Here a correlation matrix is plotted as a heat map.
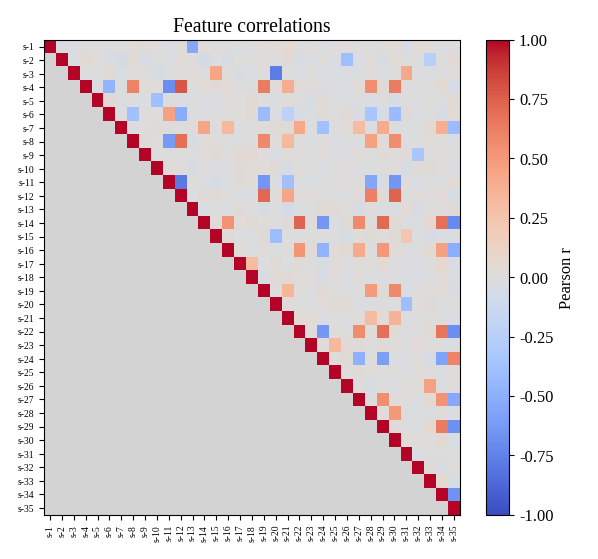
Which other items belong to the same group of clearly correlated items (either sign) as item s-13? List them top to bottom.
s-1
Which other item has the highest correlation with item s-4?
s-12
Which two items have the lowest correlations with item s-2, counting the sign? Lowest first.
s-26, s-33
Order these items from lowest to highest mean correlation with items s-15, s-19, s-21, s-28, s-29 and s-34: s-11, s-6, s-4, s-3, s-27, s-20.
s-11, s-6, s-20, s-3, s-27, s-4
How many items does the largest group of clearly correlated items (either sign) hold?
9
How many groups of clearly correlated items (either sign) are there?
9
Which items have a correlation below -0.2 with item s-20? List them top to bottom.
s-3, s-15, s-31
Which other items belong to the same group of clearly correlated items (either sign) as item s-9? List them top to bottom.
s-32
